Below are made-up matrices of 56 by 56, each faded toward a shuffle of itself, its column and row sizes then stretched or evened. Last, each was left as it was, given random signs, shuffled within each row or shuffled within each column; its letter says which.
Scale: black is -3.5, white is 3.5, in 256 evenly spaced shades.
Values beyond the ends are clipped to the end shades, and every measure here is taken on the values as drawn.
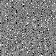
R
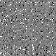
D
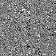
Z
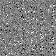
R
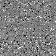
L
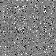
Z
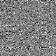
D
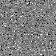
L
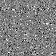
L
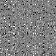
D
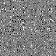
D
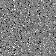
R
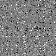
Z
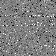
L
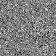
L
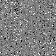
R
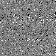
Z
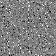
R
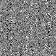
R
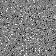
L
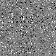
Z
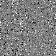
R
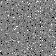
R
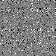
Z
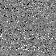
L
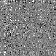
D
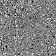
Z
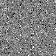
R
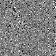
R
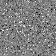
L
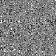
D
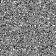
L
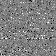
L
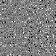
D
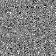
Z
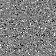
L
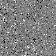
R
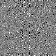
D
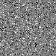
D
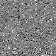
Z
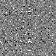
D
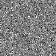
R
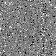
R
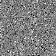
R
